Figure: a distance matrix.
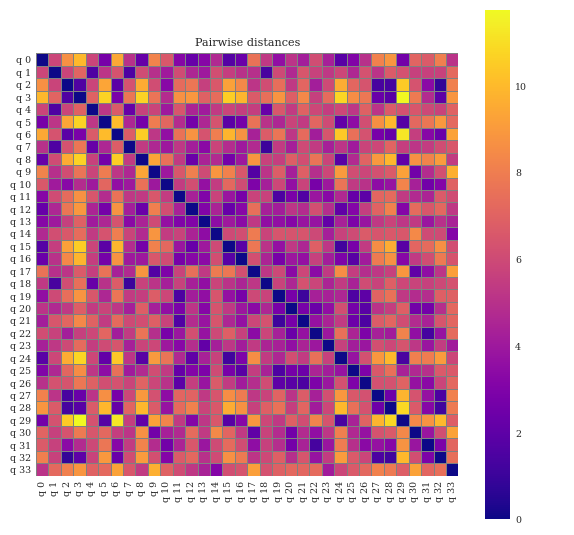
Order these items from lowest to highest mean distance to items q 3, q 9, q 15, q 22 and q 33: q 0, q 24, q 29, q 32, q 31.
q 31, q 32, q 0, q 24, q 29
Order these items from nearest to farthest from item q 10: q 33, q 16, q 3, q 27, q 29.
q 27, q 3, q 16, q 33, q 29
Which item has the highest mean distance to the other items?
q 3
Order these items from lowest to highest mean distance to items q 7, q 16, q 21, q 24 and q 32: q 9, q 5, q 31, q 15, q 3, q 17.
q 15, q 5, q 31, q 17, q 9, q 3
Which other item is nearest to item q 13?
q 23
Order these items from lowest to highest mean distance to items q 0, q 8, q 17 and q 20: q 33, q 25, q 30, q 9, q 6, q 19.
q 25, q 19, q 30, q 9, q 33, q 6
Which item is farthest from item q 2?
q 29
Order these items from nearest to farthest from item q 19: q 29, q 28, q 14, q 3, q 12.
q 12, q 29, q 14, q 28, q 3
